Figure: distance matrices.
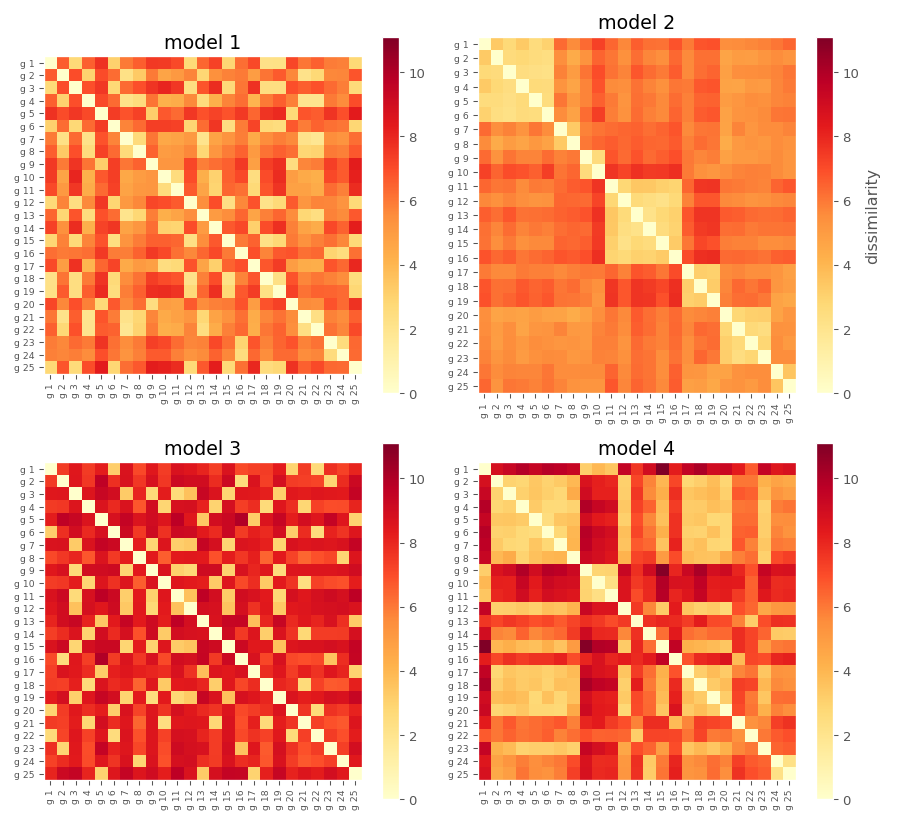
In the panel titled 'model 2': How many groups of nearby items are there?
7
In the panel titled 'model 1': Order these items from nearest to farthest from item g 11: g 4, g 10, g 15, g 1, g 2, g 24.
g 10, g 4, g 2, g 24, g 15, g 1
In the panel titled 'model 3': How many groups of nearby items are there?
6
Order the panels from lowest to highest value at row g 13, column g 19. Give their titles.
model 1, model 4, model 2, model 3
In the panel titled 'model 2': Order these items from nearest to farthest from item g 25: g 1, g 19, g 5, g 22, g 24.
g 24, g 19, g 22, g 5, g 1
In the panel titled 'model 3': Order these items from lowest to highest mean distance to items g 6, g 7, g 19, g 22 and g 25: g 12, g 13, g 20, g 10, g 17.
g 20, g 12, g 17, g 13, g 10
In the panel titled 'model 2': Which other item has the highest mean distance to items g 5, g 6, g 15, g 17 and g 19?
g 10
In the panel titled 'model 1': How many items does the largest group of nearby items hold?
8
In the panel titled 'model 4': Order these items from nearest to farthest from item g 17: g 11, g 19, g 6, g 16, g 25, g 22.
g 6, g 19, g 25, g 22, g 16, g 11
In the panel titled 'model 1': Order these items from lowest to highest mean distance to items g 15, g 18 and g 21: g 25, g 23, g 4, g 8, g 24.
g 25, g 4, g 8, g 24, g 23
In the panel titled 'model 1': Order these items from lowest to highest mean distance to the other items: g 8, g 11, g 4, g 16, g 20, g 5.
g 4, g 8, g 11, g 20, g 16, g 5
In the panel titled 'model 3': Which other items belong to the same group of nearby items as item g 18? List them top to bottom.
g 4, g 10, g 14, g 21
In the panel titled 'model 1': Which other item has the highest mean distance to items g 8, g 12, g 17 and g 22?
g 5
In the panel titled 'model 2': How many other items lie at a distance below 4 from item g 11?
5
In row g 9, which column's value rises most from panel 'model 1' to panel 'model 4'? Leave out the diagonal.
g 20
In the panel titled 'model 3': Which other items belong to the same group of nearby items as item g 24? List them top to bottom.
g 8
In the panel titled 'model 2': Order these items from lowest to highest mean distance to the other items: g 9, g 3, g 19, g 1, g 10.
g 3, g 1, g 9, g 19, g 10
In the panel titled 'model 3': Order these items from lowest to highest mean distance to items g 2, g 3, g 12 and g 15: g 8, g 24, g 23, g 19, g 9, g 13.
g 9, g 19, g 23, g 8, g 24, g 13
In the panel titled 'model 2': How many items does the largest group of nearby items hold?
6
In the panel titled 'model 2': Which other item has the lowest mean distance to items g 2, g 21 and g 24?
g 20
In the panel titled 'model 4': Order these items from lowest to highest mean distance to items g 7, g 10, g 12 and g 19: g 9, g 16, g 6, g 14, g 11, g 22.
g 6, g 22, g 14, g 11, g 9, g 16
